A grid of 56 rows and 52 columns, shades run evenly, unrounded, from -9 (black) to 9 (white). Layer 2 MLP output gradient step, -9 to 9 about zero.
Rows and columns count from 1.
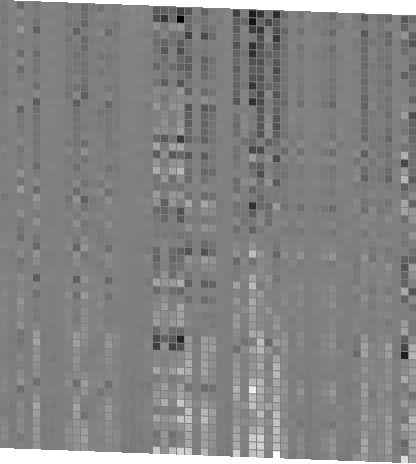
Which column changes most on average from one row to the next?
23
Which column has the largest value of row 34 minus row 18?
32
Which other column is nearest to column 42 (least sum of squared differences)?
38
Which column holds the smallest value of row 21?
33
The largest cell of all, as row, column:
56, 35
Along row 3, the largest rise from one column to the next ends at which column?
34
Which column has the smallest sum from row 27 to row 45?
51
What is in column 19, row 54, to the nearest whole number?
0
